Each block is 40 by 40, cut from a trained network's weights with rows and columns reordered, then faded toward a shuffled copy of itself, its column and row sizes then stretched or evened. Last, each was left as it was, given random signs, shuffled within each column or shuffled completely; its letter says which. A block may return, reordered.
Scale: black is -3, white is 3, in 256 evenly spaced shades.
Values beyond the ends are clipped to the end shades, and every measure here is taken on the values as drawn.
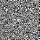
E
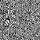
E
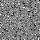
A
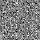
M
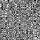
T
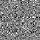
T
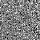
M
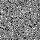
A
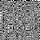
T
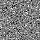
A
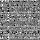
T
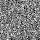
A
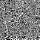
E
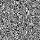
M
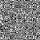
T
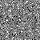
A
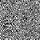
T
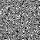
M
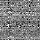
T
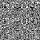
T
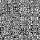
T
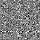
E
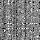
T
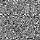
E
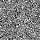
A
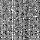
T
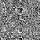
T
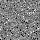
A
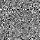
E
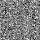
M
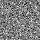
A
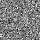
A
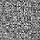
T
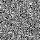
M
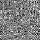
T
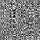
T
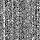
M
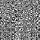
T
